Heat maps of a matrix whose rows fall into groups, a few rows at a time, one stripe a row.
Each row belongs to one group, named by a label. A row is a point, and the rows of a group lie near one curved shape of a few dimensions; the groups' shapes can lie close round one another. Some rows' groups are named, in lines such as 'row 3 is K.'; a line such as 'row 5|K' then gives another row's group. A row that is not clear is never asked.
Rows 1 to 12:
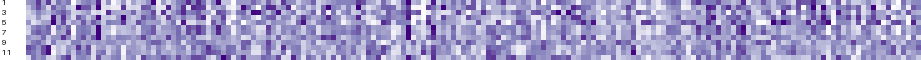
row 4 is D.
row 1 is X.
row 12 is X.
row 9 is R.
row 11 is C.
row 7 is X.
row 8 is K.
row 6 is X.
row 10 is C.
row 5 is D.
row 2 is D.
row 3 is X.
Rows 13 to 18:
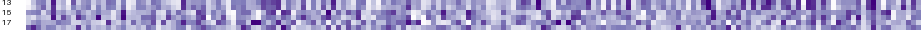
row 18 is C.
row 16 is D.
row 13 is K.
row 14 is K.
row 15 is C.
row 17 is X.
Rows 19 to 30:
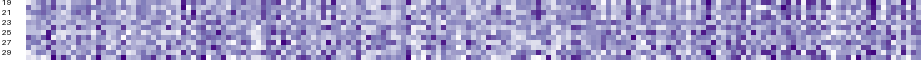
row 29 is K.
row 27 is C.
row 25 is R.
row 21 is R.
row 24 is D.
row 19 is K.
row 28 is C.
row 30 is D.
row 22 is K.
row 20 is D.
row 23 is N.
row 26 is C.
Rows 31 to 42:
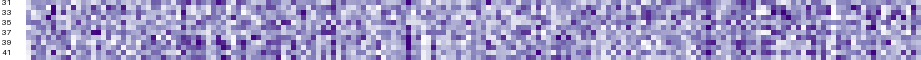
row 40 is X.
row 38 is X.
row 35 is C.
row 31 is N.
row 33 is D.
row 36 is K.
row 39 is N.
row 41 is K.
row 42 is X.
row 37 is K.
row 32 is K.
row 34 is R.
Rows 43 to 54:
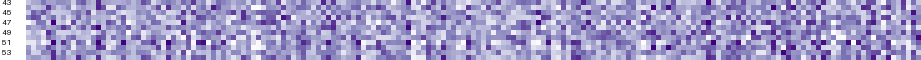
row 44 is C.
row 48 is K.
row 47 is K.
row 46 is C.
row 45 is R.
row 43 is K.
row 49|R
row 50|N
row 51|D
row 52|C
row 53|D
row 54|D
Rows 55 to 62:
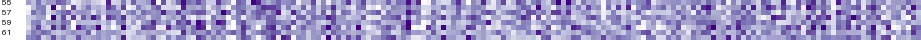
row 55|X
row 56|K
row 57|X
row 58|K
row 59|N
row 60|D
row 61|R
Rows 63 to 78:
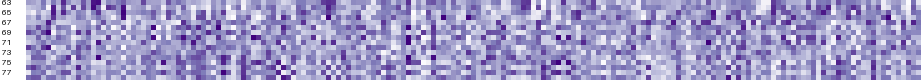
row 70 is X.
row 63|K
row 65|D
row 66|C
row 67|R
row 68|X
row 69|C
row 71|K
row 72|C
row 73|R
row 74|X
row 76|C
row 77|X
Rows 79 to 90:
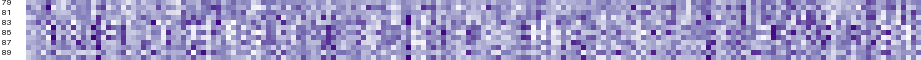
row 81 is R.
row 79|R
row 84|K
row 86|K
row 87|D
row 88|K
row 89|R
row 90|K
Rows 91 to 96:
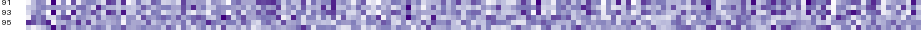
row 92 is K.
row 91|K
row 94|X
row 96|D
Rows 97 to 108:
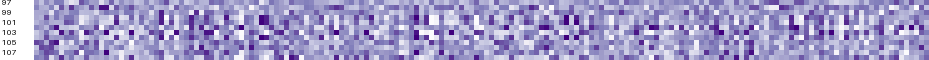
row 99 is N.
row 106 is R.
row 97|R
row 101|X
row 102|R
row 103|D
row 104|X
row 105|C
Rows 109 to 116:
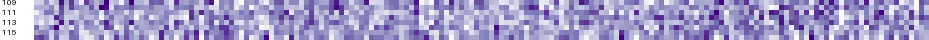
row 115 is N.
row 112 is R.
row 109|D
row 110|K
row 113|D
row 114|C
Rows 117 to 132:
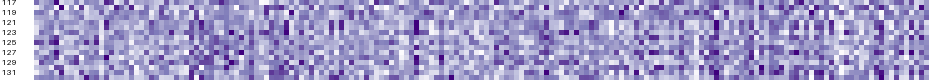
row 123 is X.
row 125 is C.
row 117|C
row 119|N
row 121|K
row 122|K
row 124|R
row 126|N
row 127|R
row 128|X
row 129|X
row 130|R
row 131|K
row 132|D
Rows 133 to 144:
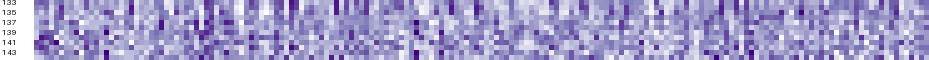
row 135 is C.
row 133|C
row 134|C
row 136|R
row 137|N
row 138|N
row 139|X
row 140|R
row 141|C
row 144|K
